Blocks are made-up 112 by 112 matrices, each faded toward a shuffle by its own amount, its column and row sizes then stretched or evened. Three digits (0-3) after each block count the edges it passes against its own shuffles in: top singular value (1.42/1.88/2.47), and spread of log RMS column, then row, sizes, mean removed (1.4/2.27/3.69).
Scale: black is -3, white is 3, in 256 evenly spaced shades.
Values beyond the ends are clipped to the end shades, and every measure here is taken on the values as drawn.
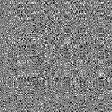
3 1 1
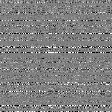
3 0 3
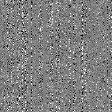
0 3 0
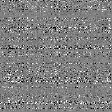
1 2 3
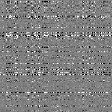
3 2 3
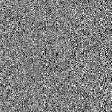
2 2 0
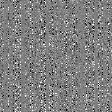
0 3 1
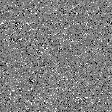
0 0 2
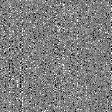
2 2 0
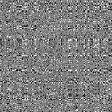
3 2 2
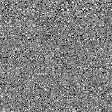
1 0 2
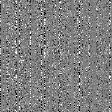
2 3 0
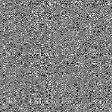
2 2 2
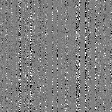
1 3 0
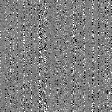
2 3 0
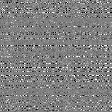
3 1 3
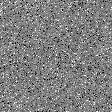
0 0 0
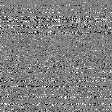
0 1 3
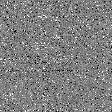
0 1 2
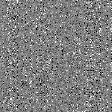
1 2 0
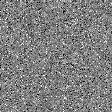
1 1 0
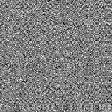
3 0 1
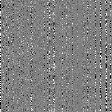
2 3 0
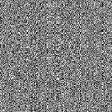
3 2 1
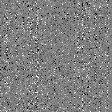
1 2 1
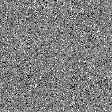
1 1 0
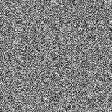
3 0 0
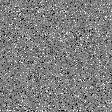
0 0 1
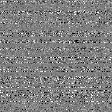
0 1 3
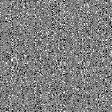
2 2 0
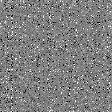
0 2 1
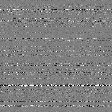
2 0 3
